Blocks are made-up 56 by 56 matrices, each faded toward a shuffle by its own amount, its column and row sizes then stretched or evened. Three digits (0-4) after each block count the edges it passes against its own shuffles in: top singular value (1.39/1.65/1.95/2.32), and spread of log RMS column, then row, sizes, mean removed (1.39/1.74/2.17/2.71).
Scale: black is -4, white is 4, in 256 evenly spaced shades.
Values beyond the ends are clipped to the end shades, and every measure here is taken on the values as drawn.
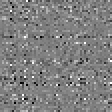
0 2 4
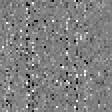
2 3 0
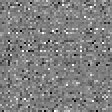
2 0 3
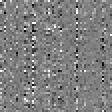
3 4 0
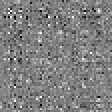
3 3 2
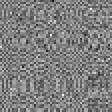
4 0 0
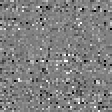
0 2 4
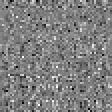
3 1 2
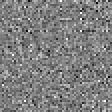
2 1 2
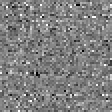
2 0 3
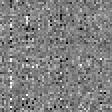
1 3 2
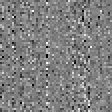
1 4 0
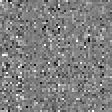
1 3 1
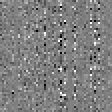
1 4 0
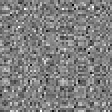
4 0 2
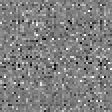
1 0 3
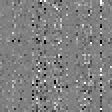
1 4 2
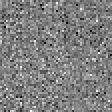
2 1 0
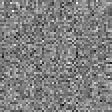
3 1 0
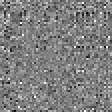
3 1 2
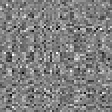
4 1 3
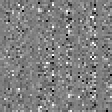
2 4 1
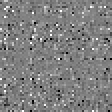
0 2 3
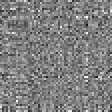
3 1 3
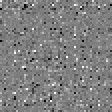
0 2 2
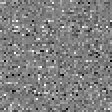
1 0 3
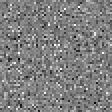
2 1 0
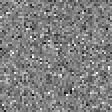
0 0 0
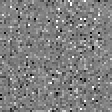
1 2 0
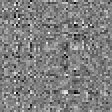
3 3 2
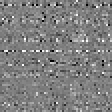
3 1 4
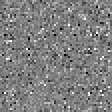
0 1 0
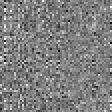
3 3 0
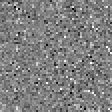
0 1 0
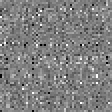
3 2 2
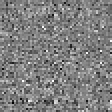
2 1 2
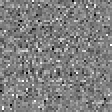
2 0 1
